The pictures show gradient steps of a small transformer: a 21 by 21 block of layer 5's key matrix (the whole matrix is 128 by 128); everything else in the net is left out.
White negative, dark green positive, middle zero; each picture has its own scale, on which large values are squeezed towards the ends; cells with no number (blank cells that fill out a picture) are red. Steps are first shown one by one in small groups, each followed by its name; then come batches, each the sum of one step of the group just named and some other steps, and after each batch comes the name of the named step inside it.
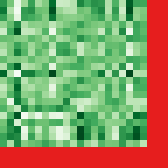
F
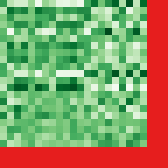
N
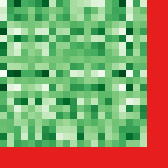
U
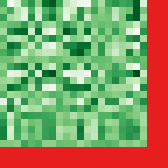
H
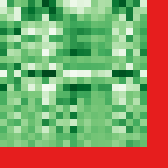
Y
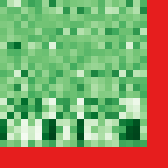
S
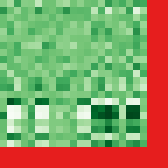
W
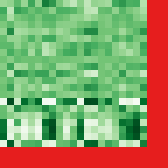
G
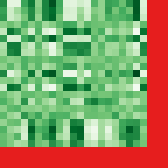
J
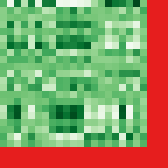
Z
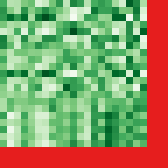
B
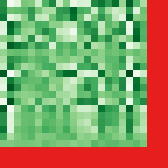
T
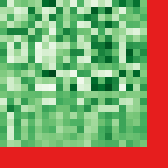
H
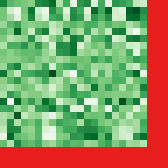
F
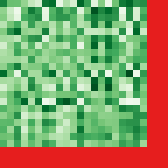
F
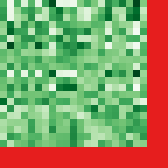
J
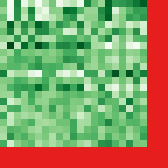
N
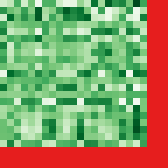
G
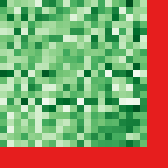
B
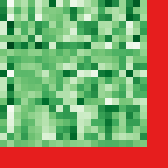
T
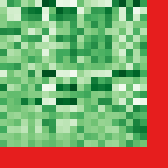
Y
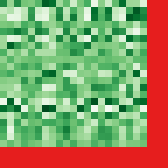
H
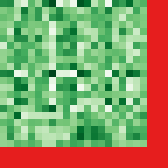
F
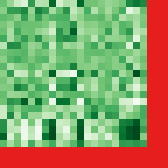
S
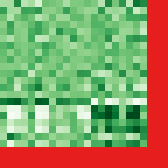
W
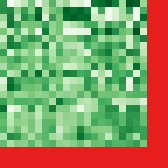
T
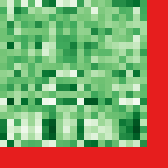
G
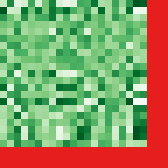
F
